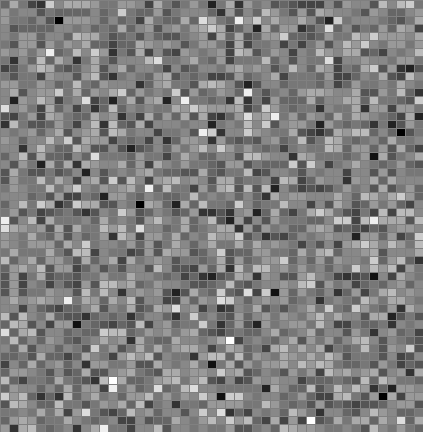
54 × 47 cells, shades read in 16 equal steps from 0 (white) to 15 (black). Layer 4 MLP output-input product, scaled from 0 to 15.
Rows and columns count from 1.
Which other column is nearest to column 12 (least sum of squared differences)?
4
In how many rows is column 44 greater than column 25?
26
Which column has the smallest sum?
23
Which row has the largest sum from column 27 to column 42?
1
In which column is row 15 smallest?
31
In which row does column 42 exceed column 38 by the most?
49
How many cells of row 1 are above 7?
24
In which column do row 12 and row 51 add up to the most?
47
